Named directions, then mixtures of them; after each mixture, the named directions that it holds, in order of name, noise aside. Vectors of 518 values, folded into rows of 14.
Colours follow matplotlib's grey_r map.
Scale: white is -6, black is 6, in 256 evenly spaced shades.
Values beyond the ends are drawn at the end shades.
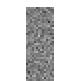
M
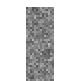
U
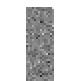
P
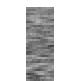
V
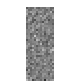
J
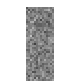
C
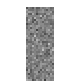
J, U.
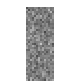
C, J.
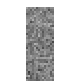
C, M, V.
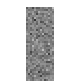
J, P, U.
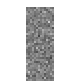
M.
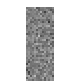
J, M.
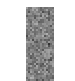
U.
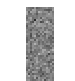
C, J, P.
